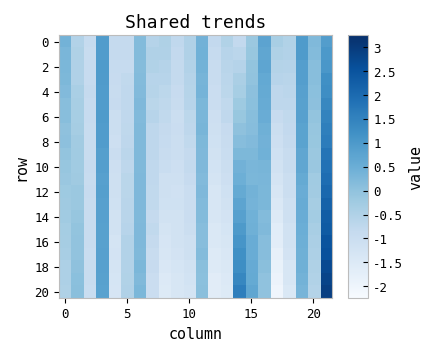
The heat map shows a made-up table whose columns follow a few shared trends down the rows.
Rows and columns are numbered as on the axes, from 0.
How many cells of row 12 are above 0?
8
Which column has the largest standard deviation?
14
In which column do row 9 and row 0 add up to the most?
21
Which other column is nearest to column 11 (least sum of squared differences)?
6
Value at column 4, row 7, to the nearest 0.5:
-1
